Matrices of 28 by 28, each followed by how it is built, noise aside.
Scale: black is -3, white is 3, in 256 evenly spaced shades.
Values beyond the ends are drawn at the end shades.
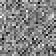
Hankel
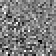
lower triangular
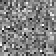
noise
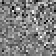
upper triangular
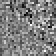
upper triangular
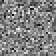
noise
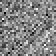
Hankel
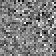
upper triangular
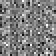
repeating rows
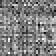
blocks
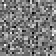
repeating rows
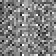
repeating rows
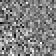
lower triangular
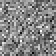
Hankel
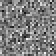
repeating rows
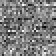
blocks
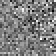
upper triangular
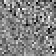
upper triangular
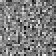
repeating rows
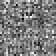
blocks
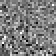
lower triangular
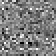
low rank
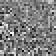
lower triangular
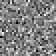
noise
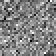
Hankel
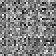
blocks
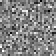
noise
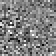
lower triangular
